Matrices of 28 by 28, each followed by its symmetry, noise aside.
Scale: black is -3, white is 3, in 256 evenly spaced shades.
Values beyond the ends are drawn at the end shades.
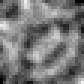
symmetric.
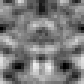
mirrored left to right.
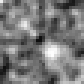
symmetric.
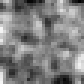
antisymmetric.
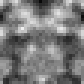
mirrored left to right.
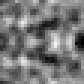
mirrored top to bottom.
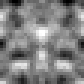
mirrored left to right.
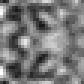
mirrored top to bottom.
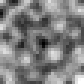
symmetric.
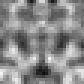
mirrored left to right.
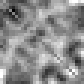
symmetric.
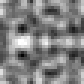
mirrored top to bottom.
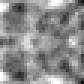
mirrored top to bottom.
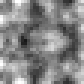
mirrored top to bottom.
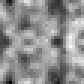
mirrored top to bottom.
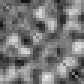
symmetric.
